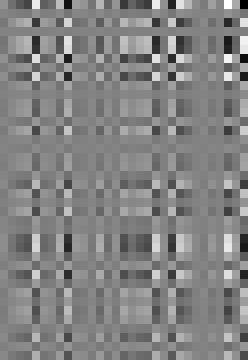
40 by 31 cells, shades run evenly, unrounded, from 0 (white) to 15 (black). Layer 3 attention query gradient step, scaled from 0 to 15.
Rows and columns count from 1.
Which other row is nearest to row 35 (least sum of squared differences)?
22
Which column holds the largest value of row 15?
29
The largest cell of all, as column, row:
31, 1
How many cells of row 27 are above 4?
27
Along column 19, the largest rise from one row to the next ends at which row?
7
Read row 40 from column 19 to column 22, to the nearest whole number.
9 5 7 10
